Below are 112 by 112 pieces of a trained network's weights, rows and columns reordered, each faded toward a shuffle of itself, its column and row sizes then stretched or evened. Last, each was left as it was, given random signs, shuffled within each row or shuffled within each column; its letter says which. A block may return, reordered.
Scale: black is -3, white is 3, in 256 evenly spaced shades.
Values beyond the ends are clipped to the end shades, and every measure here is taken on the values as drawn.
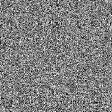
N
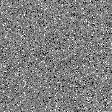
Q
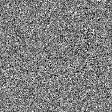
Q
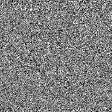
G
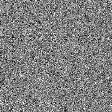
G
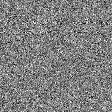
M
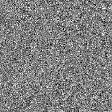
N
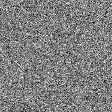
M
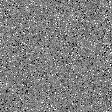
Q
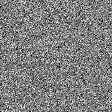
Q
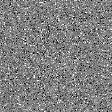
G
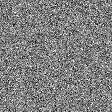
M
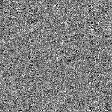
N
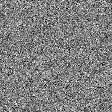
M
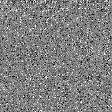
N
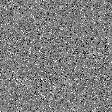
G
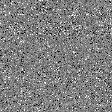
N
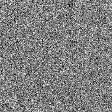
Q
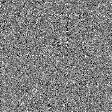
G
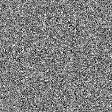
G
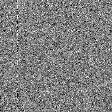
G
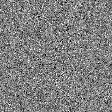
Q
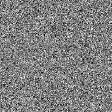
N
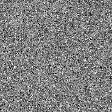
G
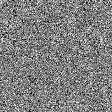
M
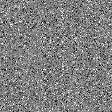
N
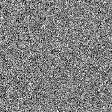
Q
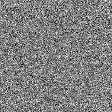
G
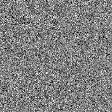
G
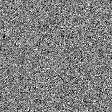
M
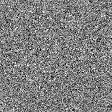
M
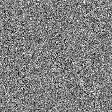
Q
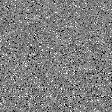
N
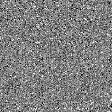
N
